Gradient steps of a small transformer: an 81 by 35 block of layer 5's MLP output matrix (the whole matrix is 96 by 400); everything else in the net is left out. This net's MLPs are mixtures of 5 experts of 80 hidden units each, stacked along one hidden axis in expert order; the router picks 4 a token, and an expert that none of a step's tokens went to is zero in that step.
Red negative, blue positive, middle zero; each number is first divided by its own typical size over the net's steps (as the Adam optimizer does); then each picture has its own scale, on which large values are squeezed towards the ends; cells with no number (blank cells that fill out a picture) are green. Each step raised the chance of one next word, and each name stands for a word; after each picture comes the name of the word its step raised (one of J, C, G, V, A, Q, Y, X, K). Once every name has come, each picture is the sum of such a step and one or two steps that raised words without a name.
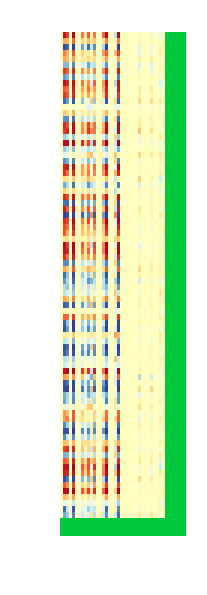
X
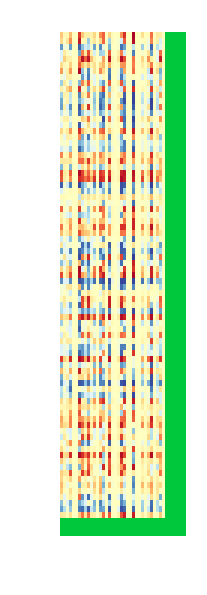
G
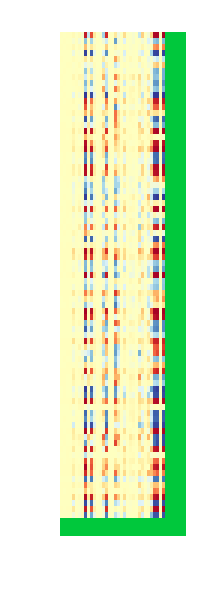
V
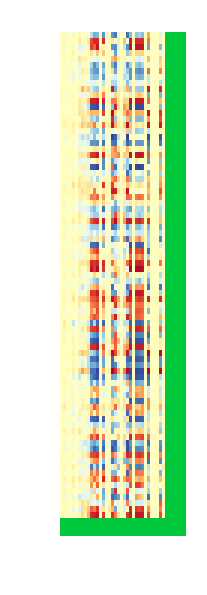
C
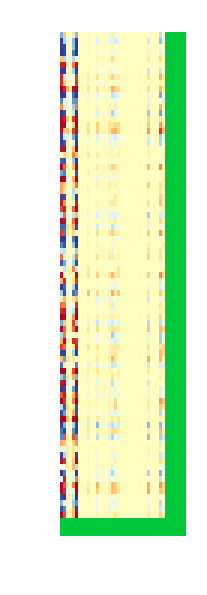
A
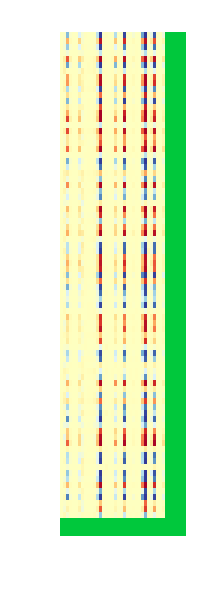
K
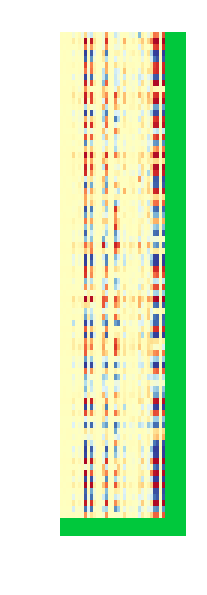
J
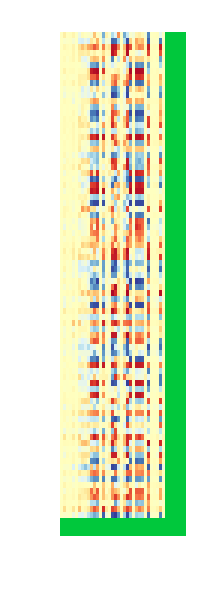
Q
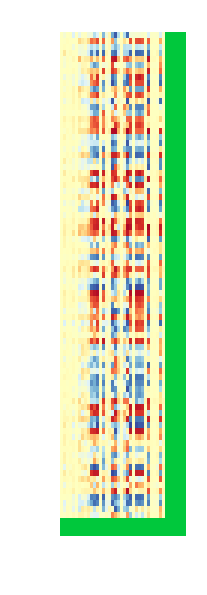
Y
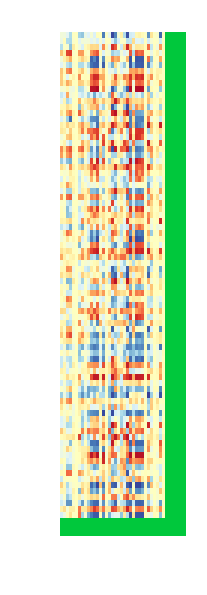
V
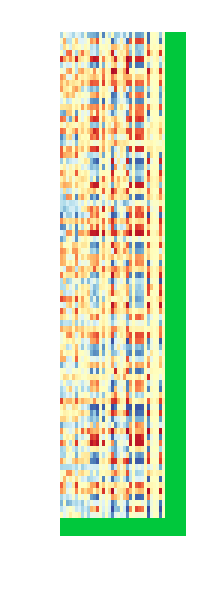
K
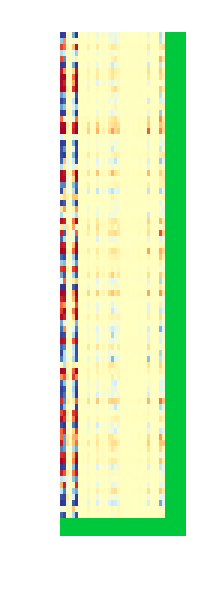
Y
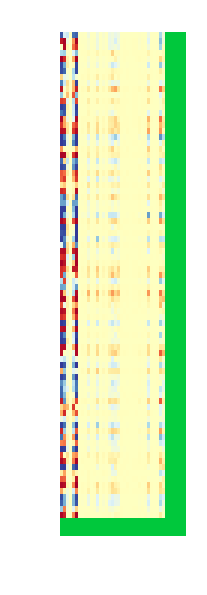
C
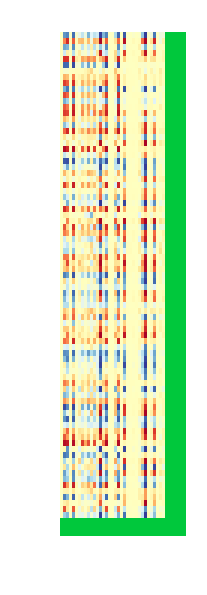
K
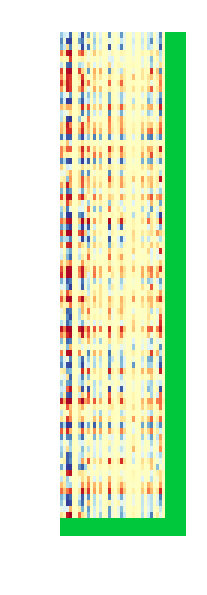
A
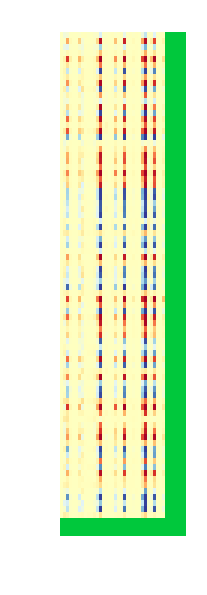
G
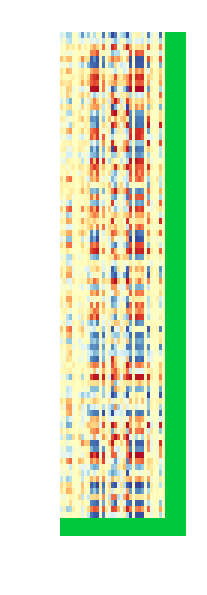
K
